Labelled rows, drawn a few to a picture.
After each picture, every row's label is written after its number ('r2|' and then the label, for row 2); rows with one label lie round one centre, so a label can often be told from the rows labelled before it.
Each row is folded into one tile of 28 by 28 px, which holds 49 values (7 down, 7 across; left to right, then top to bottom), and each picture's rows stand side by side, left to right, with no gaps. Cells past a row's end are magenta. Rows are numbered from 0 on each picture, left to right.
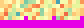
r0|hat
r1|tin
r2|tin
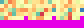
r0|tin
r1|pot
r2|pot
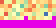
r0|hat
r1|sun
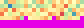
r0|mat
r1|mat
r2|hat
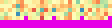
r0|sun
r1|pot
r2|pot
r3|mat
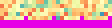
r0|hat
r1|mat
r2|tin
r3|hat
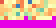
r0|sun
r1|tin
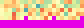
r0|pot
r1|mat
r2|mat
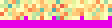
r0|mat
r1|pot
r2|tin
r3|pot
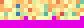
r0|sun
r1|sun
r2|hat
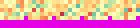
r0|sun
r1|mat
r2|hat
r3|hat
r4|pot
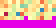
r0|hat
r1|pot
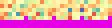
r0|hat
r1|tin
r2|pot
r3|tin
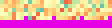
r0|pot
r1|tin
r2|mat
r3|mat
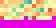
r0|hat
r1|tin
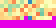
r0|mat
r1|tin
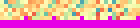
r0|mat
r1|hat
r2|hat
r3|pot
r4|tin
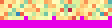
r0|hat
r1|sun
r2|mat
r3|hat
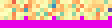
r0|pot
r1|hat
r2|sun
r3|pot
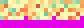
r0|tin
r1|hat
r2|mat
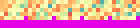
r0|hat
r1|hat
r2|pot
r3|mat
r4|sun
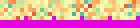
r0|mat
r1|hat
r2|sun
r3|tin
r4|sun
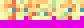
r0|pot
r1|hat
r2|pot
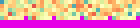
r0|tin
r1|tin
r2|sun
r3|tin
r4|sun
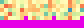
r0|tin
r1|sun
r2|pot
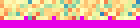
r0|hat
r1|tin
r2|mat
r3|hat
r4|hat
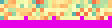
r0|tin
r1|mat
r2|hat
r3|mat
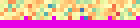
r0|mat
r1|hat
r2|pot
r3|tin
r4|hat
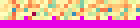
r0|pot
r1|hat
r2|hat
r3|pot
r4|pot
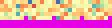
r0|sun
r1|tin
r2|tin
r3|mat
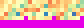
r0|hat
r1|sun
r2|hat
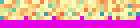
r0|tin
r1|hat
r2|hat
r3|sun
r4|sun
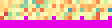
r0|hat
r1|mat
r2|pot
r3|pot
